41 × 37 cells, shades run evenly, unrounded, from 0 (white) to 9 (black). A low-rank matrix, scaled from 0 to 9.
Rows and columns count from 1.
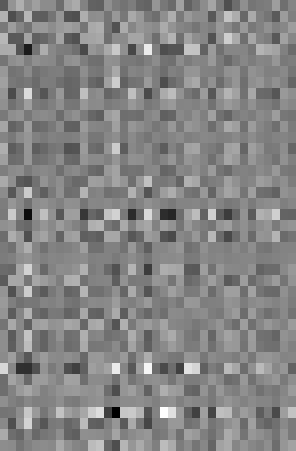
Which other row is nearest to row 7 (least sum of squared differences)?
28
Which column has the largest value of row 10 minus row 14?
15
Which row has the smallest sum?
38
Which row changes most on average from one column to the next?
20
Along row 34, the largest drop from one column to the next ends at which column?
24
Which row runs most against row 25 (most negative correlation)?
5
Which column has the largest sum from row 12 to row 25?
21
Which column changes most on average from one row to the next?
4
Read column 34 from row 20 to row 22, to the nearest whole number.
3 4 4
